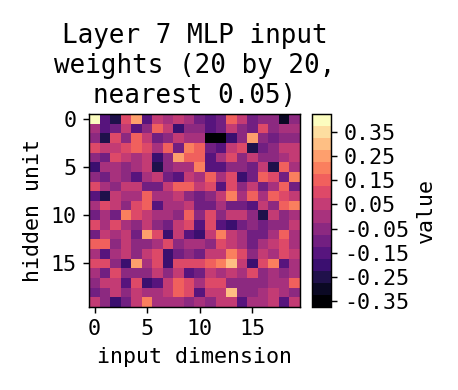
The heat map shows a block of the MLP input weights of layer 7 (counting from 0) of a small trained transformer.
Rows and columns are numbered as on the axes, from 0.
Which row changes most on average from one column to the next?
15
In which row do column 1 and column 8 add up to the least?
1
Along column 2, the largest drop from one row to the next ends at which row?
19
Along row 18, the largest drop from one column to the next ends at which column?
14
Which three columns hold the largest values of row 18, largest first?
13, 8, 9
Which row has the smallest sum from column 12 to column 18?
11
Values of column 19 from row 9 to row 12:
0.2 0 0.05 0
